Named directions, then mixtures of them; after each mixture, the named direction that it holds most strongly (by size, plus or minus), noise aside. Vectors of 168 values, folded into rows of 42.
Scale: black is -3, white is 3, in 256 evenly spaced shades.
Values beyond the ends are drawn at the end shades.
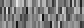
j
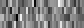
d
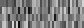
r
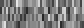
j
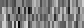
r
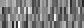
r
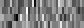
d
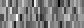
d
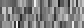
r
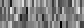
j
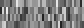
j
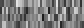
j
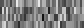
j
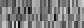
r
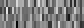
j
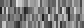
j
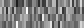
j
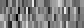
d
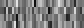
d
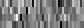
d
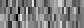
d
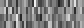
d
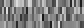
j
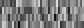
r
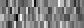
d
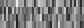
j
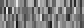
j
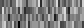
r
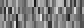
d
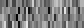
r
